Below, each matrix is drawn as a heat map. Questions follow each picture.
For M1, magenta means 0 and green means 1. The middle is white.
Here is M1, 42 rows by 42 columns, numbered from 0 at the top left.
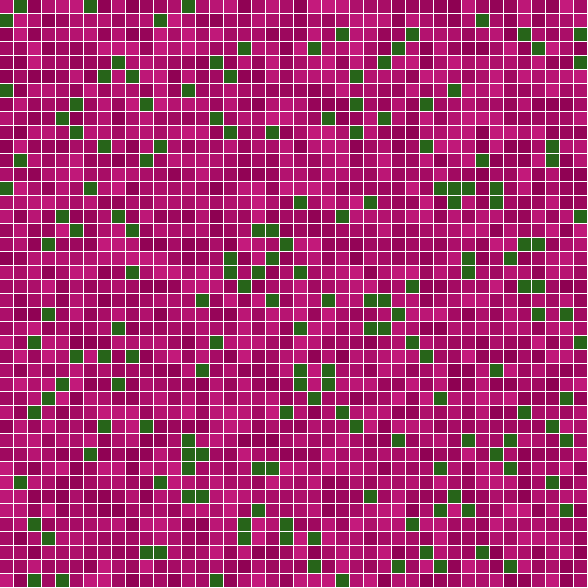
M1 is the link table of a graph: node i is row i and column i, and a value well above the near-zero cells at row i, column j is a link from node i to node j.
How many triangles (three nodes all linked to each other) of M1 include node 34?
2
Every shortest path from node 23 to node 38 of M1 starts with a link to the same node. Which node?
node 8
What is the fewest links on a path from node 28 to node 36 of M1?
2
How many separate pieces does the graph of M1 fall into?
2
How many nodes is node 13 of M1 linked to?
6
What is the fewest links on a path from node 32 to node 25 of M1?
5
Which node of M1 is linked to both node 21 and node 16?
node 19
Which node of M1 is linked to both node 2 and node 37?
node 29
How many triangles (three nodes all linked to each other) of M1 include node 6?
2
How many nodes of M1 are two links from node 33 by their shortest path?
9
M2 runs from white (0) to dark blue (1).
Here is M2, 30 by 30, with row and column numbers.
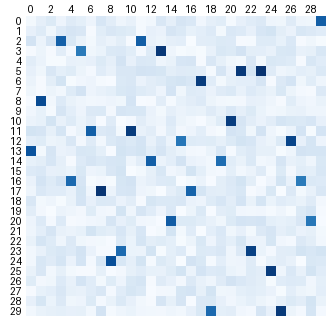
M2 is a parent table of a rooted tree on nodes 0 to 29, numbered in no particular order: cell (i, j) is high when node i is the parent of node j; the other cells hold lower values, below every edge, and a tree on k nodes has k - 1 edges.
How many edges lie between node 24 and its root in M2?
6
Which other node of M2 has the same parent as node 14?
28
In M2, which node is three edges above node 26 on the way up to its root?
20
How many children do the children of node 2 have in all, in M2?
4
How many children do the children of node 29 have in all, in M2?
1
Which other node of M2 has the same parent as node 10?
6
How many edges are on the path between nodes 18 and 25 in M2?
2
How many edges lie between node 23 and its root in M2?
3
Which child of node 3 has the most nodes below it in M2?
13
